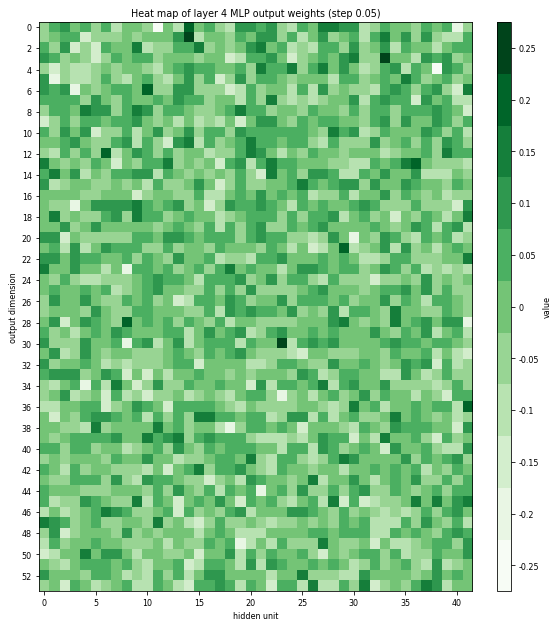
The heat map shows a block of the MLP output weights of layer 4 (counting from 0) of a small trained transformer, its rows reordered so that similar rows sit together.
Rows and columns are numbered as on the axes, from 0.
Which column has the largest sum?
35
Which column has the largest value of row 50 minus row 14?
4
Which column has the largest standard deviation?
41
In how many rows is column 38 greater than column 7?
22
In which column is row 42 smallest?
12
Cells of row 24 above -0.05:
21
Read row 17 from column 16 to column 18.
-0.15 -0.05 0.1
